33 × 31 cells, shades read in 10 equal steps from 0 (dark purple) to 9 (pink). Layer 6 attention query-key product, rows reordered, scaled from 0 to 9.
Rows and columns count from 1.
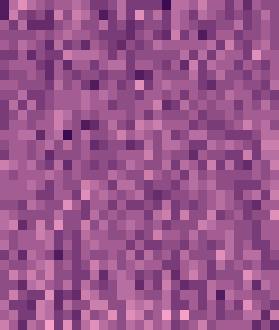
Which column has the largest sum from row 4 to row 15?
7
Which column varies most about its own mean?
6
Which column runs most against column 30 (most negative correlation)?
13
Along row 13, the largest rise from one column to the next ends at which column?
16
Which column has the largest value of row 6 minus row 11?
29
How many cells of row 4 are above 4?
11
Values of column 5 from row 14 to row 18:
2 5 5 4 5
